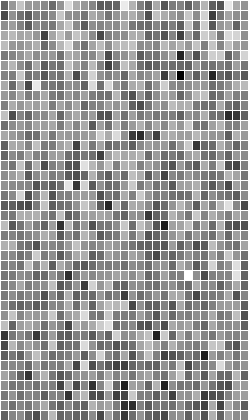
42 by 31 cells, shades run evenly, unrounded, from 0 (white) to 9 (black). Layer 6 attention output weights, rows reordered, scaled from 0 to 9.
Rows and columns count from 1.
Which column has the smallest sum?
11
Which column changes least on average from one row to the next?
7
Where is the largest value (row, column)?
8, 23
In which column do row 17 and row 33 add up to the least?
14
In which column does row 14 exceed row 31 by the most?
18
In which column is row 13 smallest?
24
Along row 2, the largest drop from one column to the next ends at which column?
20
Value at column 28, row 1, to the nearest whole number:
6
